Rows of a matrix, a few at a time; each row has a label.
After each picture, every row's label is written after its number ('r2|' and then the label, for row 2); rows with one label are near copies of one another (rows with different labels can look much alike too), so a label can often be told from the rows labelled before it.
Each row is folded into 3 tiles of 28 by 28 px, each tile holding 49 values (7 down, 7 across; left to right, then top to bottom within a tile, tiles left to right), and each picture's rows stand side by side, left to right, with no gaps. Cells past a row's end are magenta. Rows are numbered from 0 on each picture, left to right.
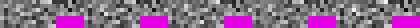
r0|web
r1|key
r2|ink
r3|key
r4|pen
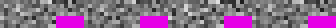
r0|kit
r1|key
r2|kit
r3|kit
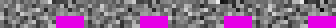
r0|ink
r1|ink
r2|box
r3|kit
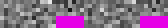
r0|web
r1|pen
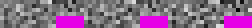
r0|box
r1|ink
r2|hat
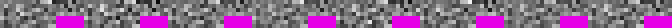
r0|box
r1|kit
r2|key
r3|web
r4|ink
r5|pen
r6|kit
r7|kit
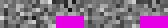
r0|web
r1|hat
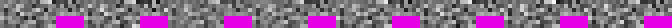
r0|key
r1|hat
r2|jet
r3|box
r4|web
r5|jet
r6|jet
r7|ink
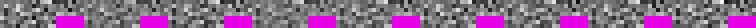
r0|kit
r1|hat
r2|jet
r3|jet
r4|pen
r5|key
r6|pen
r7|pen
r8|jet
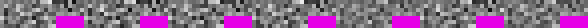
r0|web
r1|key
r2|kit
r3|ink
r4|ink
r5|hat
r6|ink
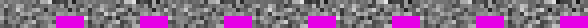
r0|box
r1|web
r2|kit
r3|pen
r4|kit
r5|web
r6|box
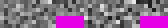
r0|ink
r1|ink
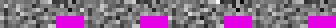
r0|hat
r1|kit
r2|web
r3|hat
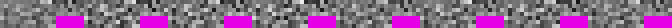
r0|web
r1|ink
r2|key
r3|kit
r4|ink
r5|box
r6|kit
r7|web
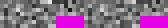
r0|pen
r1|pen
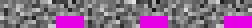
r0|kit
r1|web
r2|hat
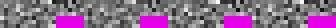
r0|kit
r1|pen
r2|pen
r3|kit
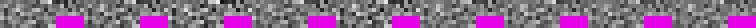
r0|pen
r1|ink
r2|jet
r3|web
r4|ink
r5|kit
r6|box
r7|key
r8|ink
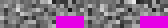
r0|kit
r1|jet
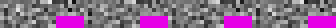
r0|pen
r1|jet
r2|web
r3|jet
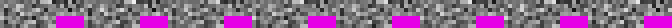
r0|key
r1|pen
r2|jet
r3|web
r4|jet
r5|box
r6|kit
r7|ink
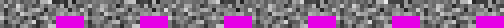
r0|ink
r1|hat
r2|hat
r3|ink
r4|ink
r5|jet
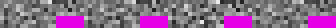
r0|box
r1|web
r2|ink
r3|kit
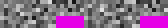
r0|key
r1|hat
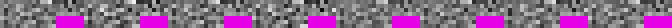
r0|web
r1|box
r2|jet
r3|hat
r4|web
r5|key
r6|jet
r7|box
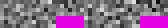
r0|ink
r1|kit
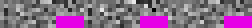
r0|jet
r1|jet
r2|kit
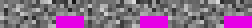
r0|kit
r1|jet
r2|kit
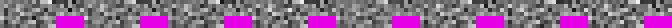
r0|web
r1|kit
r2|jet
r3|kit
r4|web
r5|ink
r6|jet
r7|ink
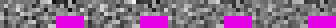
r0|hat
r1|box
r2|kit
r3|kit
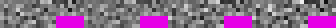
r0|key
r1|key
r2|kit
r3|kit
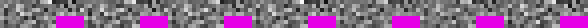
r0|box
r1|pen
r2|box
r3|box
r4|key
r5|kit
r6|ink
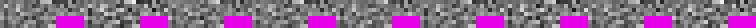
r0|hat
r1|jet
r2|web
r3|jet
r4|pen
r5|hat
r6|hat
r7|hat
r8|pen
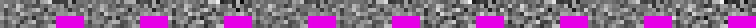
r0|kit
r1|key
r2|web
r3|ink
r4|jet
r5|box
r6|ink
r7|pen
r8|kit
